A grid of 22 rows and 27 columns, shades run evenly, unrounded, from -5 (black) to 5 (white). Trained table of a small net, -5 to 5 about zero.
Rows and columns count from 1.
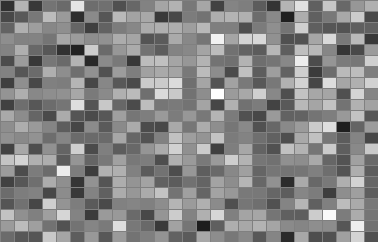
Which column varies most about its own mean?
6
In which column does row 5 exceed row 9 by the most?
7
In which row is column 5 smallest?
5
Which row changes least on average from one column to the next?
3
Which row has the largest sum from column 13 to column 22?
9
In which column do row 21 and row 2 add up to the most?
26
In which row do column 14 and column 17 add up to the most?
15
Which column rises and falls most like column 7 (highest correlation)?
10
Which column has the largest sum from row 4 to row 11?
22
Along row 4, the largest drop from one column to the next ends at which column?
27
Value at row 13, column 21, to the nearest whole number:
-2
